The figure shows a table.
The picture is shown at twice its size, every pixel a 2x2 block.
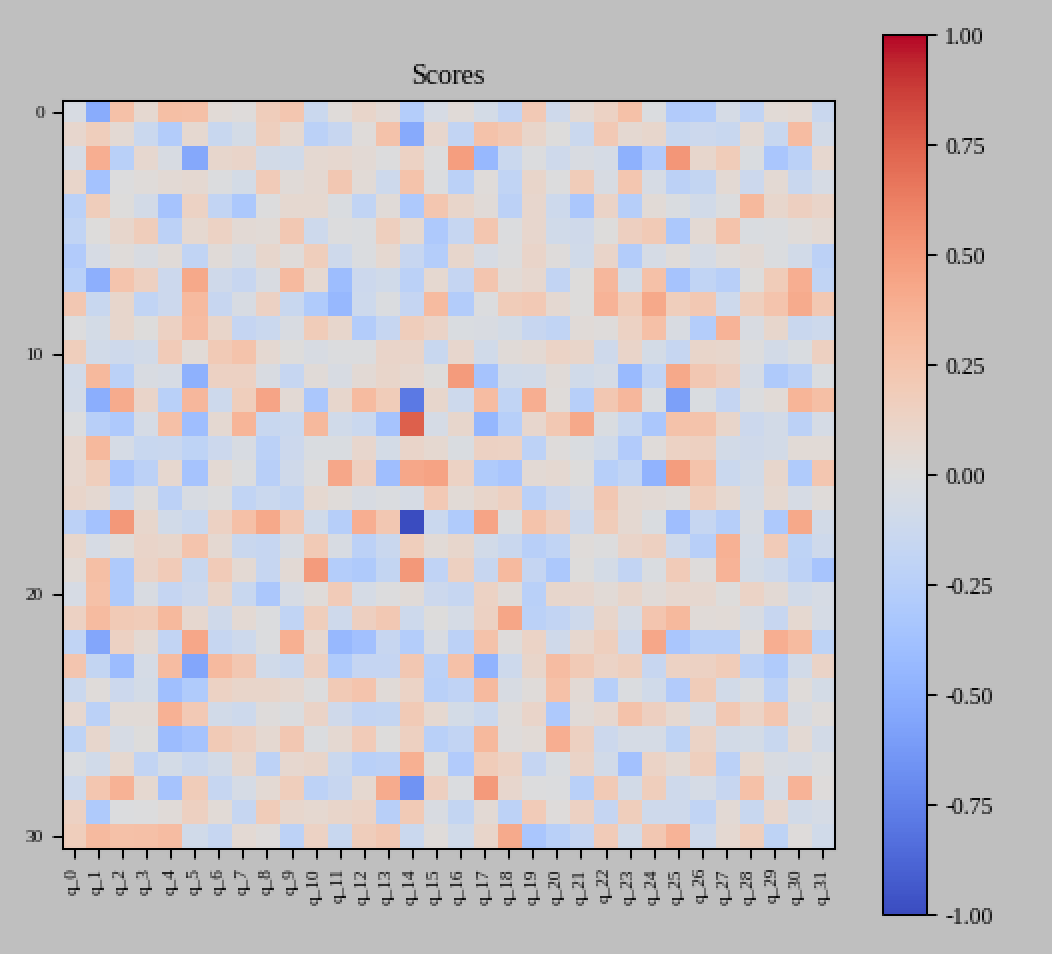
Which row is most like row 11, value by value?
2
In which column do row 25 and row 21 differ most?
q_1
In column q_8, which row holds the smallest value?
20
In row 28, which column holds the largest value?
q_17
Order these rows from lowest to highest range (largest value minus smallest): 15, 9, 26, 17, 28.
9, 26, 15, 28, 17
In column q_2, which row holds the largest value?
17
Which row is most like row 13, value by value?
23
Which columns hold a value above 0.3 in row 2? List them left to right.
q_1, q_16, q_25
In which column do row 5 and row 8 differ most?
q_15
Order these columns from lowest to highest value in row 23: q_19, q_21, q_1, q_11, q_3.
q_11, q_1, q_3, q_19, q_21
